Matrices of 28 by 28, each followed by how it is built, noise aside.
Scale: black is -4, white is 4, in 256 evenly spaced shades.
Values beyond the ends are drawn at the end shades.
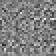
low rank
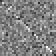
diagonal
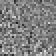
lower triangular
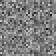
repeating rows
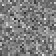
noise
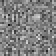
blocks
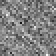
Toeplitz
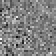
lower triangular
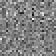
low rank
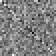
diagonal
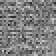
blocks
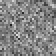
Toeplitz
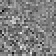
lower triangular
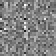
low rank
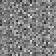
repeating rows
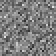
Hankel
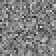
noise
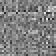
low rank
